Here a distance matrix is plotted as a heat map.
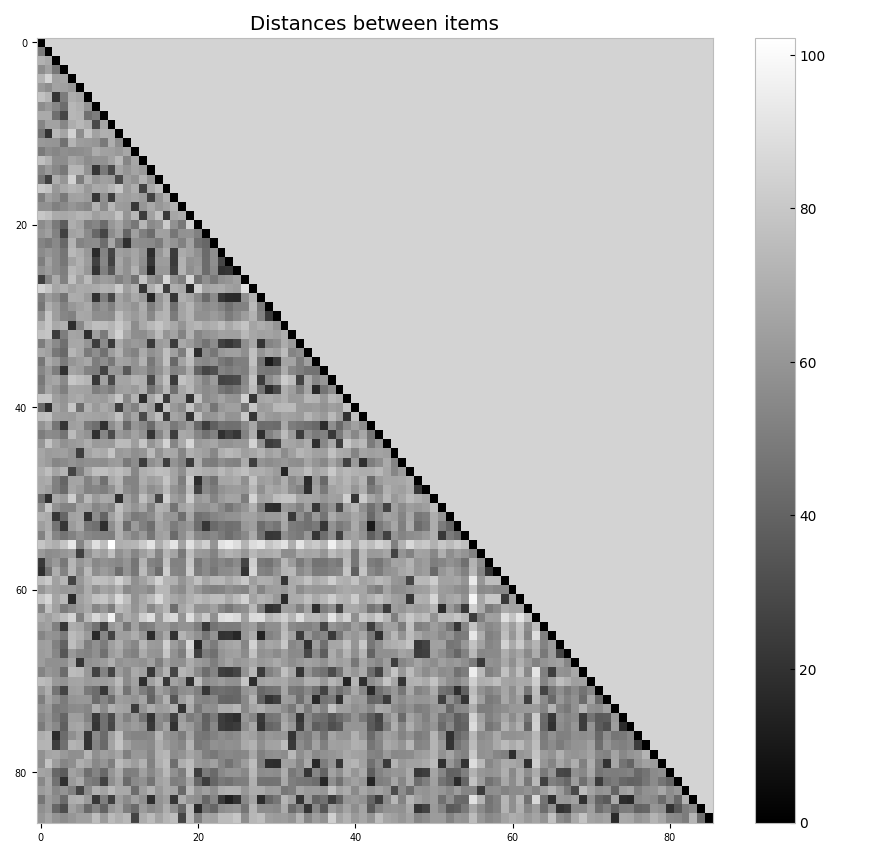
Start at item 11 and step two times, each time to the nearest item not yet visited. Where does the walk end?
36
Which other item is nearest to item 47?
31
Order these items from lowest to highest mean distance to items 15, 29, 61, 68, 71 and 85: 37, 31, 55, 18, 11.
18, 31, 11, 37, 55
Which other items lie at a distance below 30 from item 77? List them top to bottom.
2, 6, 32, 52, 76
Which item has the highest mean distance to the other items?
55
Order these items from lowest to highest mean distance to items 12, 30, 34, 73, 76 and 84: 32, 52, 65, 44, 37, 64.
52, 32, 64, 44, 65, 37
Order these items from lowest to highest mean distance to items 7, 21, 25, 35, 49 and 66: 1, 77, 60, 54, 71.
71, 54, 77, 60, 1
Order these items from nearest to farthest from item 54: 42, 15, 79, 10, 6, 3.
79, 42, 3, 6, 15, 10
